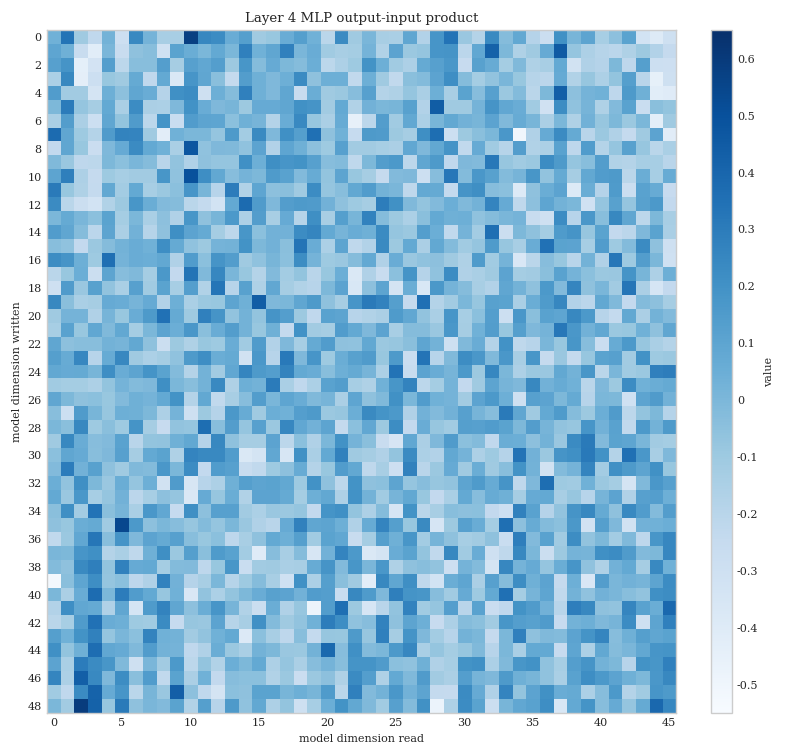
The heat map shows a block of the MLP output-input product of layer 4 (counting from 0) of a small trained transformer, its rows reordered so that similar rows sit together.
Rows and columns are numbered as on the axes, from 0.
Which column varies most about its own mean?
3
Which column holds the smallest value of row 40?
10
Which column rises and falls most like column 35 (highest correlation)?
45
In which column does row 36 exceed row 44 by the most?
34
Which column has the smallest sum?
28
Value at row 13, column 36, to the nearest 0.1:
-0.3
